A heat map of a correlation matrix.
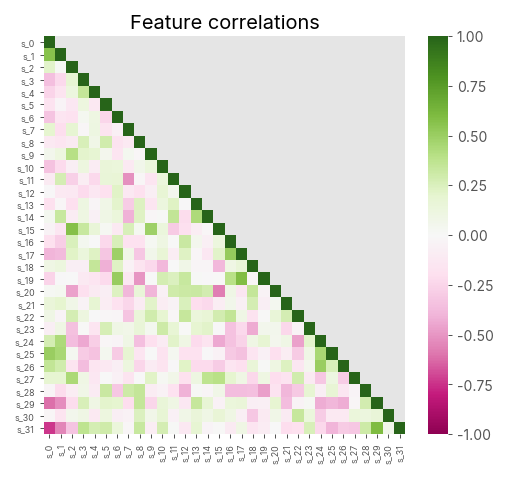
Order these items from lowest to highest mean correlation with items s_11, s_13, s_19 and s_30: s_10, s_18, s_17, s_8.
s_18, s_8, s_17, s_10
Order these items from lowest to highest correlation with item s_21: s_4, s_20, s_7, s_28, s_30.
s_28, s_7, s_30, s_20, s_4
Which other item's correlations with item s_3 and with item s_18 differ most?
s_15
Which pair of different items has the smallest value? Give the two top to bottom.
s_0, s_31
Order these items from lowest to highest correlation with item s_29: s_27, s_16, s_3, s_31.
s_27, s_16, s_3, s_31
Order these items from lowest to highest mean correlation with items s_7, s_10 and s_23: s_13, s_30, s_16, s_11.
s_16, s_11, s_13, s_30
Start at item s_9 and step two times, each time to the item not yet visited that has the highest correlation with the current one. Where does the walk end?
s_2
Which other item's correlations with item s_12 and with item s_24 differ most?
s_22
